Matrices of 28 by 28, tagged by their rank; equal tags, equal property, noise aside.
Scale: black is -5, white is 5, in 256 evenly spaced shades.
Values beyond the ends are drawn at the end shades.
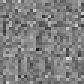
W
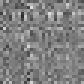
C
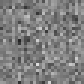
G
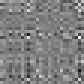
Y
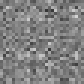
C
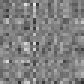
Y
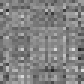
Y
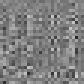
Y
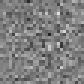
G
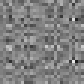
Y
